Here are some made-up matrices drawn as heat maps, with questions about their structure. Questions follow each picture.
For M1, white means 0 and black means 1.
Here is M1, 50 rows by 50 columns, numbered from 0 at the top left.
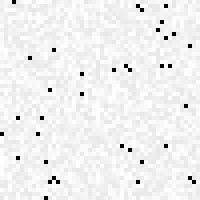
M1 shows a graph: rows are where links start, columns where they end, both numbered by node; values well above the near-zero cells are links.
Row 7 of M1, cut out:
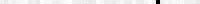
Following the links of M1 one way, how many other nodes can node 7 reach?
2
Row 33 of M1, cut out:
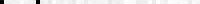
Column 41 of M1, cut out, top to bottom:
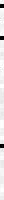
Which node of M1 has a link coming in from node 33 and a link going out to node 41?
node 9
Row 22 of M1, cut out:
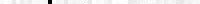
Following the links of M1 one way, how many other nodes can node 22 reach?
2
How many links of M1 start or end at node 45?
4
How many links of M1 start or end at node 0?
2
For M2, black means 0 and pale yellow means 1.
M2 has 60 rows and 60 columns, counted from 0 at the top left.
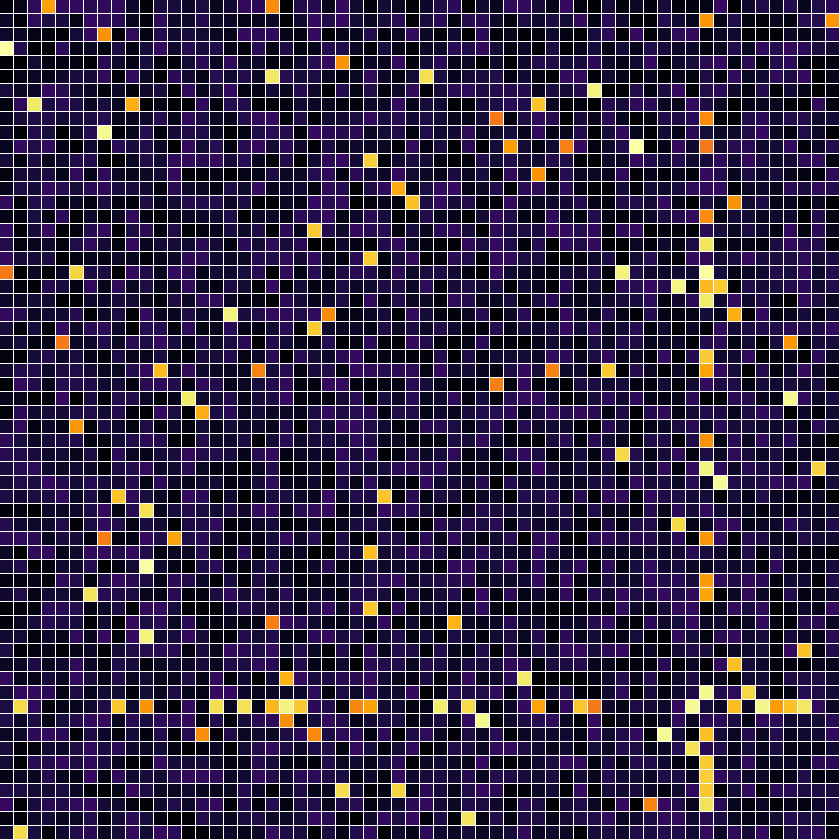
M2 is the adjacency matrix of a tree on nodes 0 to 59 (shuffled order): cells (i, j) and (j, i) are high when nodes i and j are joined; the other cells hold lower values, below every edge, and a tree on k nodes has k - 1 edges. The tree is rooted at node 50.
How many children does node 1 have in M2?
1
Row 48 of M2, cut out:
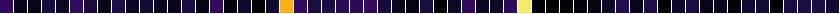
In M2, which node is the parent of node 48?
20
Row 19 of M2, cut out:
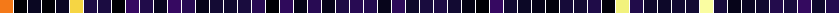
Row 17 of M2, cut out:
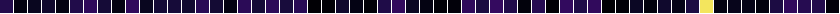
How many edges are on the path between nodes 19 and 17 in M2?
2
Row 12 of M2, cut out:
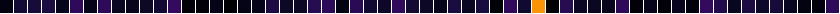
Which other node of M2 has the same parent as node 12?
7
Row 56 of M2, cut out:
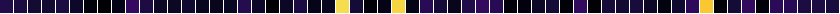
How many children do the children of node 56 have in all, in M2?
2
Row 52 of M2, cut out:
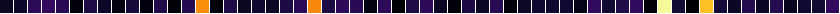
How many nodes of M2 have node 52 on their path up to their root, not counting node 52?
6
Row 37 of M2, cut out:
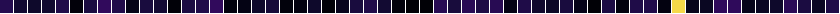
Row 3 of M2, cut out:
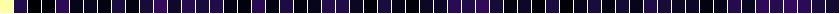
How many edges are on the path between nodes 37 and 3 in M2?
6
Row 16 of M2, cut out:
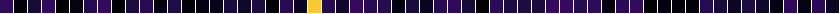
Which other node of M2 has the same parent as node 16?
23
